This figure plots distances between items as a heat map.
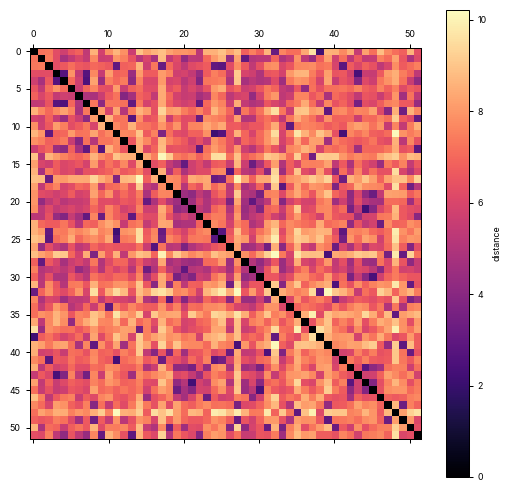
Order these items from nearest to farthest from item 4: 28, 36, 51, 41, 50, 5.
51, 28, 50, 41, 5, 36
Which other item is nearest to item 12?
6
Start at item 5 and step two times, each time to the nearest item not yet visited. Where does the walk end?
1
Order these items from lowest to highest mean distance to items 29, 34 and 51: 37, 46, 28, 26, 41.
28, 26, 46, 41, 37
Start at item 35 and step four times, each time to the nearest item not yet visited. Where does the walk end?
32
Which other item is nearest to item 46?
23
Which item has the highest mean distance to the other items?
48
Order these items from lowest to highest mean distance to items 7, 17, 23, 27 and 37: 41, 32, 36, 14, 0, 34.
41, 34, 14, 36, 0, 32
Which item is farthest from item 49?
17
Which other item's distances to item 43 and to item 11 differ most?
24
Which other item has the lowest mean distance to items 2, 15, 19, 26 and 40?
20
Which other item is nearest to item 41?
11
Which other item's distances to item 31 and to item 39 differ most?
27
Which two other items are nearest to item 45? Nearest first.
30, 19
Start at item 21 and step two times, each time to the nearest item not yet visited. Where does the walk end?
42
